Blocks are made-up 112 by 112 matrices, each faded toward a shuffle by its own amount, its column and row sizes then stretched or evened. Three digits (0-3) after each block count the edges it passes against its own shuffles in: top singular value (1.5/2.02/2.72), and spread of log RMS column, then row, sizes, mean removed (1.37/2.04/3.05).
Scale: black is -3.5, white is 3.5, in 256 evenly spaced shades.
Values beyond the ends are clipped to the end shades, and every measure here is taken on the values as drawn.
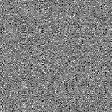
2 1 0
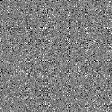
2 2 2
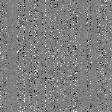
0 3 1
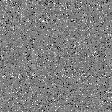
1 0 1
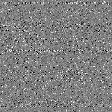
2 0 2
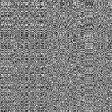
3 2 2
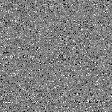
1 0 2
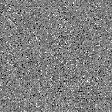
1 1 0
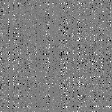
0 3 2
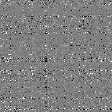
1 2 3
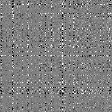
1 3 3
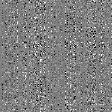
0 3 2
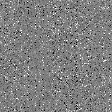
0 2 0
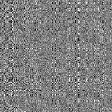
3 3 2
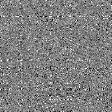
1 2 2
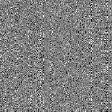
2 3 0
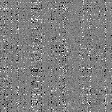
2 3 2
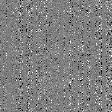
0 3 1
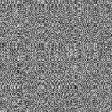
3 2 1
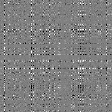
3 3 3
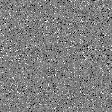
1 1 1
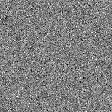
1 0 0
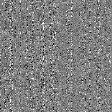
1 3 0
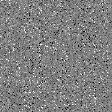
0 2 0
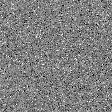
0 0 0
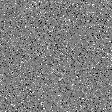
0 0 1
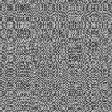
3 2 0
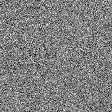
1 0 0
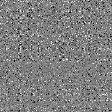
2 1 2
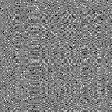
3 1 0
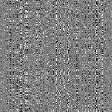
3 3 0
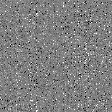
0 2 1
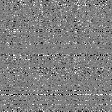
2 1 3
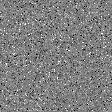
0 0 1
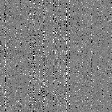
2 3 0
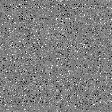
1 1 2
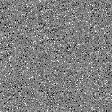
1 1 0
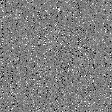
1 2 0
